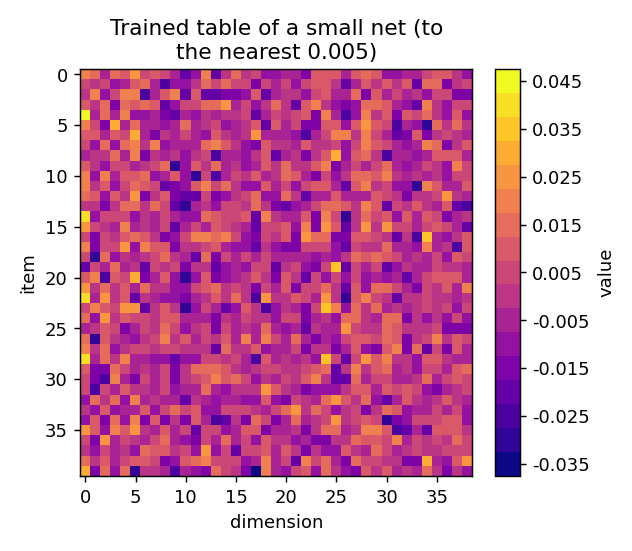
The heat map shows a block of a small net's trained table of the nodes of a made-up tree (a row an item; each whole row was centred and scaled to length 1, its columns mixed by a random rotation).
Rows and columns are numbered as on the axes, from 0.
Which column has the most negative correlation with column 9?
13
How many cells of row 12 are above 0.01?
5
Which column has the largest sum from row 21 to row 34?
0
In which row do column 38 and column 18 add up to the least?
2
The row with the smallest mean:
19
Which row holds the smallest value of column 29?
27
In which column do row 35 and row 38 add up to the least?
32
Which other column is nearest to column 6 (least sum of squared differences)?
14
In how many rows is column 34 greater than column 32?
24
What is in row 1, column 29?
0
